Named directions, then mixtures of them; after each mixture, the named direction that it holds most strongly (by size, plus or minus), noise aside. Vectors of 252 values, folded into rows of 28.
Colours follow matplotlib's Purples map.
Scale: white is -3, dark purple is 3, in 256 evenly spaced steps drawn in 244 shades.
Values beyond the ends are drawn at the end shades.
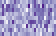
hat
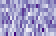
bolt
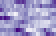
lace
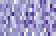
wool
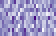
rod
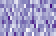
wool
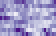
lace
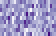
wool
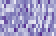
hat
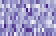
bolt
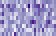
hat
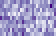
rod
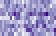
rod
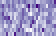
bolt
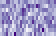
bolt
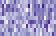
hat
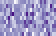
wool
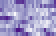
lace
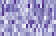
hat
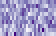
bolt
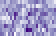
bolt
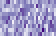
bolt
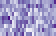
bolt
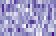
hat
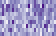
hat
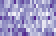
rod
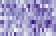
bolt
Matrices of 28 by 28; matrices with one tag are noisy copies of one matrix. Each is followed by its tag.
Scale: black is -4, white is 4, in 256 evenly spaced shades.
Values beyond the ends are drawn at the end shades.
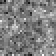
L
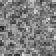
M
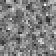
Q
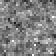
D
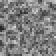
M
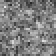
D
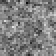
L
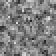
M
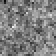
L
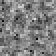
Q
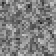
Q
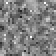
M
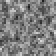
Q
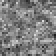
D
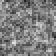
D
